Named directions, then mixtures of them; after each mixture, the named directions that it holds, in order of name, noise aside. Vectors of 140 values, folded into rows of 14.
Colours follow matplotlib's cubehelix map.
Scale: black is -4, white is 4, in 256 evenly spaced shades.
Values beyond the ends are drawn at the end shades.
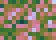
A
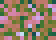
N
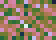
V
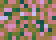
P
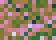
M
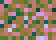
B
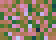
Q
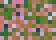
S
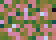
B, Q.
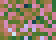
B, M, V.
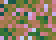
A, S.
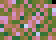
N, V.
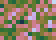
A.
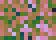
B, N, V.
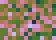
M.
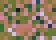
B, M, P.
